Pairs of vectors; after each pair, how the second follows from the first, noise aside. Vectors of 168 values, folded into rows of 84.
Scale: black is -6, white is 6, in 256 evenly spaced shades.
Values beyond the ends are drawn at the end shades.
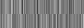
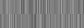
wrapped around, negated, shrunk.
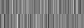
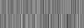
wrapped around, negated, shrunk.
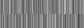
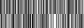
wrapped around, scaled up.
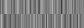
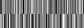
wrapped around, scaled up.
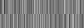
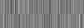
reversed, negated, shrunk.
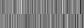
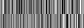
negated, scaled up.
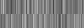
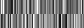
scaled up.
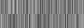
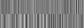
wrapped around, partly zeroed.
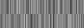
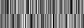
scaled up.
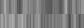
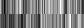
negated, scaled up.
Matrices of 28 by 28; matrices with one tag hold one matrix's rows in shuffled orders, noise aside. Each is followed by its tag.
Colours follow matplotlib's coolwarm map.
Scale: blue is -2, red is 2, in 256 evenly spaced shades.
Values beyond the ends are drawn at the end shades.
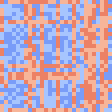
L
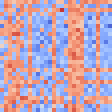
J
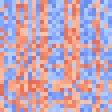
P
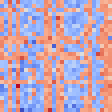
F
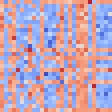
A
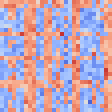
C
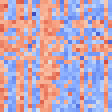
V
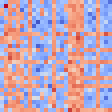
J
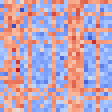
J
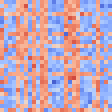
P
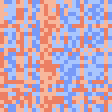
V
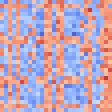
F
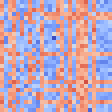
A
